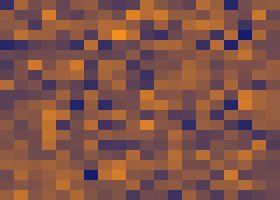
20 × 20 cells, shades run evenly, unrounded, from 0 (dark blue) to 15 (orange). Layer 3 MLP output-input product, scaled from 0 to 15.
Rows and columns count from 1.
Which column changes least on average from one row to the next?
20
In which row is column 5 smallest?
13
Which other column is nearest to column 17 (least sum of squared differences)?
8
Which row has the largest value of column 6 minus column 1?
7
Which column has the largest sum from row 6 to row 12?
18
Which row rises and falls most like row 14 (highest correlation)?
17
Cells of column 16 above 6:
13
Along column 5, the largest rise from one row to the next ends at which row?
14
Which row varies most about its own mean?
4
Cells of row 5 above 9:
5
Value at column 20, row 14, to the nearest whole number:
5
